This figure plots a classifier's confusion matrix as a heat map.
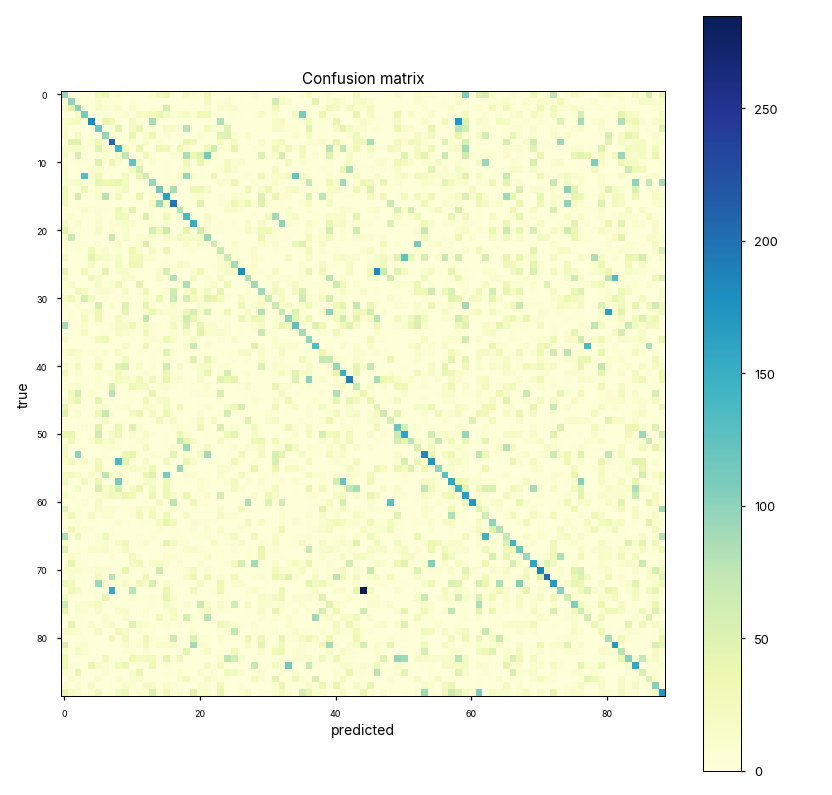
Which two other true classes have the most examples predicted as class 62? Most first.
65, 10
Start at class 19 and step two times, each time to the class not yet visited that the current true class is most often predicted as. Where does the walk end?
80
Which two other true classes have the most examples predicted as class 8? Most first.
54, 57
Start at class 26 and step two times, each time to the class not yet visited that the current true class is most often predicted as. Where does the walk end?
72
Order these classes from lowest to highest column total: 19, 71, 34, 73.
71, 73, 34, 19
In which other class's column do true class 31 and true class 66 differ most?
59
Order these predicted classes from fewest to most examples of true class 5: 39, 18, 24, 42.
39, 42, 24, 18
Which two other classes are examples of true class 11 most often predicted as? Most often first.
42, 83
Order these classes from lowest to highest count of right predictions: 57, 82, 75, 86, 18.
86, 82, 75, 18, 57
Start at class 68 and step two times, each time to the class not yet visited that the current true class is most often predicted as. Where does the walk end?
44
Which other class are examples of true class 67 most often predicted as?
36
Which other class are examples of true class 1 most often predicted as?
31
